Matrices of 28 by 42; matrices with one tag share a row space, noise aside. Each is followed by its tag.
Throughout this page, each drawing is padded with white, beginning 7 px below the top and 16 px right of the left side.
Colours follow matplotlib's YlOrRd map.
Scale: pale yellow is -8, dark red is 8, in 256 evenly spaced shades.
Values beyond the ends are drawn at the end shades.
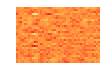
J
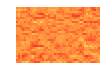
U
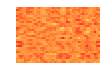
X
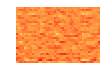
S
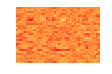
X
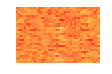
S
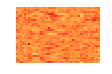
J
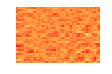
X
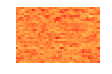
S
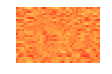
X
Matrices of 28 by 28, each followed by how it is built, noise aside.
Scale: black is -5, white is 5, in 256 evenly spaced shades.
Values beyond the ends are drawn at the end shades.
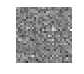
uneven rows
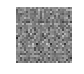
repeating columns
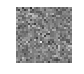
block diagonal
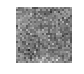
smooth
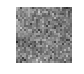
smooth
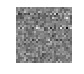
uneven rows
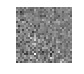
lower triangular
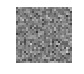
repeating columns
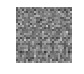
repeating columns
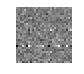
uneven rows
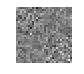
block diagonal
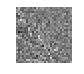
lower triangular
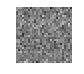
repeating columns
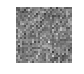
Hankel
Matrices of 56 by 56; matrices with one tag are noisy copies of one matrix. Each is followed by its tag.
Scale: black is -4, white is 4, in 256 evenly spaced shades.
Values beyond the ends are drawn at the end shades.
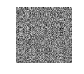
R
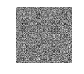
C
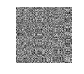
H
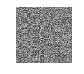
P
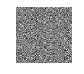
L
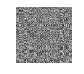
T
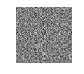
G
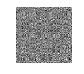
C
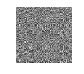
T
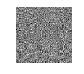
T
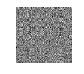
R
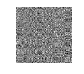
H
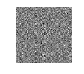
G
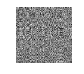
R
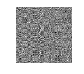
P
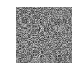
P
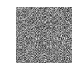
L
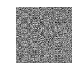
P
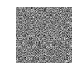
L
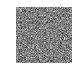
L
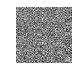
H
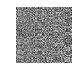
H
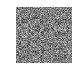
P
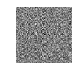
G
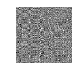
P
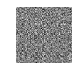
G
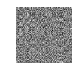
R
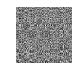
T
